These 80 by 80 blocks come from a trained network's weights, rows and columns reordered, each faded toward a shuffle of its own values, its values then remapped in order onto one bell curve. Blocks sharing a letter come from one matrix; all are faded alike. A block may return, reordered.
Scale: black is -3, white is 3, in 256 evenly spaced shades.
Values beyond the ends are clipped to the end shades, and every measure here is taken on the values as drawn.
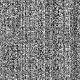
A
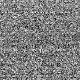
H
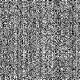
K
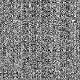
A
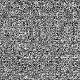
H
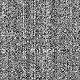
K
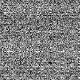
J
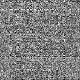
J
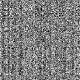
A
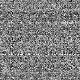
J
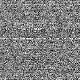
J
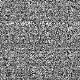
H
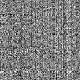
K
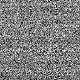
H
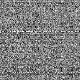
J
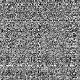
J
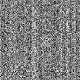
K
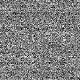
H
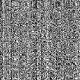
K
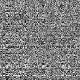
J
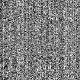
A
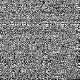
J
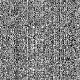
K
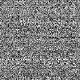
J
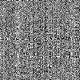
A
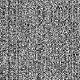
A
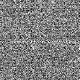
H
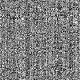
A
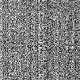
K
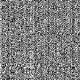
K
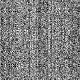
A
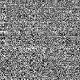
H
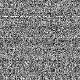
J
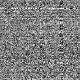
J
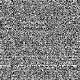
J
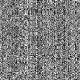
K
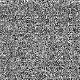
H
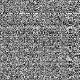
J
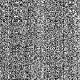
K
